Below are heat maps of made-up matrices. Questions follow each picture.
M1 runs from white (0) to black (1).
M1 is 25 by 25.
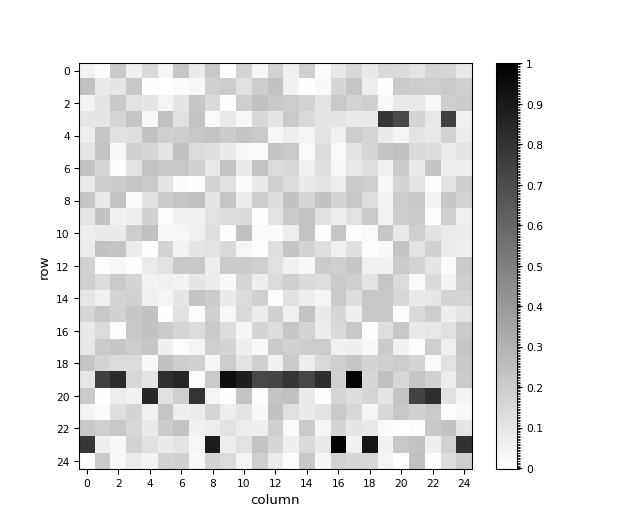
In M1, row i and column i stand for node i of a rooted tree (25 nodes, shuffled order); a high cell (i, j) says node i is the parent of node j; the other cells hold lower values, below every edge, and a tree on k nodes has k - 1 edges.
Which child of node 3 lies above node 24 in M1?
23
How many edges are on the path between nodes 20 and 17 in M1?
3
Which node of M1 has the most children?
19
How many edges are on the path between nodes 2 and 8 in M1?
4
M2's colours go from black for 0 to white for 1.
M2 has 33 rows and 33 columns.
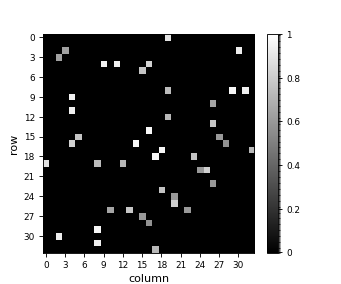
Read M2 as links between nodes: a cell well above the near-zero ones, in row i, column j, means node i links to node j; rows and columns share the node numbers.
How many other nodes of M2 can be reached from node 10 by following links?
3
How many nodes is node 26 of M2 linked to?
3
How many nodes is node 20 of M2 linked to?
2
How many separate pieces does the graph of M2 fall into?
11
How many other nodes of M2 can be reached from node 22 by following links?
3
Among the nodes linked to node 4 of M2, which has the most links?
node 16
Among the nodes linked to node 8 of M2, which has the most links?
node 19
